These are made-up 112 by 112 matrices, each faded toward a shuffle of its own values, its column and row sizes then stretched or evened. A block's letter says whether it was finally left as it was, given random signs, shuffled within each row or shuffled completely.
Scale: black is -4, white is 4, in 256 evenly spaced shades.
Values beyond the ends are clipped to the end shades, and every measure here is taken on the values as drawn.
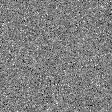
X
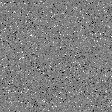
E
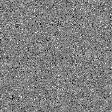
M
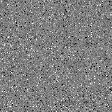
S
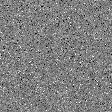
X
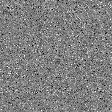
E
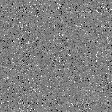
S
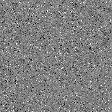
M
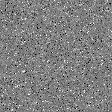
X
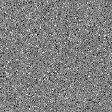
S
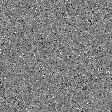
X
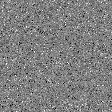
E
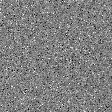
X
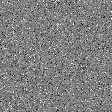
X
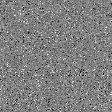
S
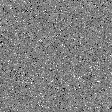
X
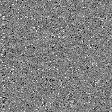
S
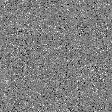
M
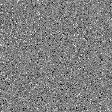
S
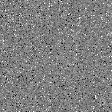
S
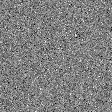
X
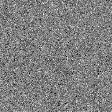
M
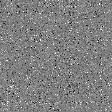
M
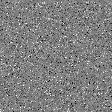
E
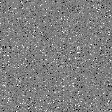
S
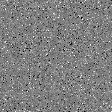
M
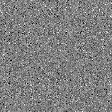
S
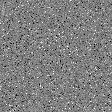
X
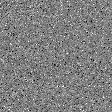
X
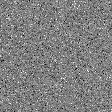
X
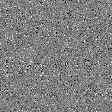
S
